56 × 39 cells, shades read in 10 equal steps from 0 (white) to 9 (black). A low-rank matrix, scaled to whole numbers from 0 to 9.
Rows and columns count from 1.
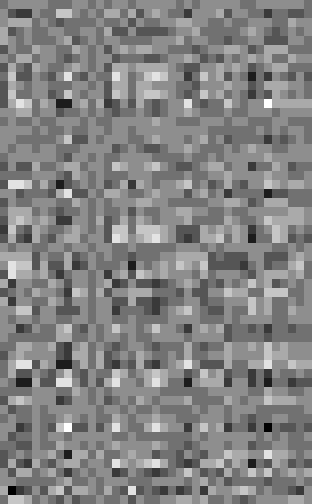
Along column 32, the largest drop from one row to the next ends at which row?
53
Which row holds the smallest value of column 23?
30
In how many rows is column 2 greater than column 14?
16
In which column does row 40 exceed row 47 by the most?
9
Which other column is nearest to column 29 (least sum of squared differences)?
11
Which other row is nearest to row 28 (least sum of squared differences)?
36
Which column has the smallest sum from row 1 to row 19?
2
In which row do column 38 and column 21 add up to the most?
55
